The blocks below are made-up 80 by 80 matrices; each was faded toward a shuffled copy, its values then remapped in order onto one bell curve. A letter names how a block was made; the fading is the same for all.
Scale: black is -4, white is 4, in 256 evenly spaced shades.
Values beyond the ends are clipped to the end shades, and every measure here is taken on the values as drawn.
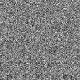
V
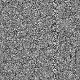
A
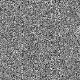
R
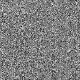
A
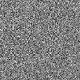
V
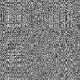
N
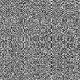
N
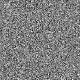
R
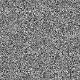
R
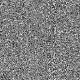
R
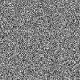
V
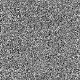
R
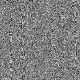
A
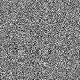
V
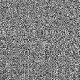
V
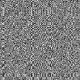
N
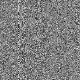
A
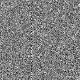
R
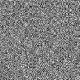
V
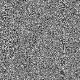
R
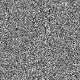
A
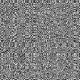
N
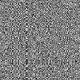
N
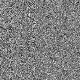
A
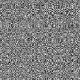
N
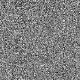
R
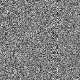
R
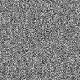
V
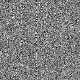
A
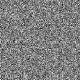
V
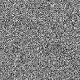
V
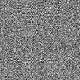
V
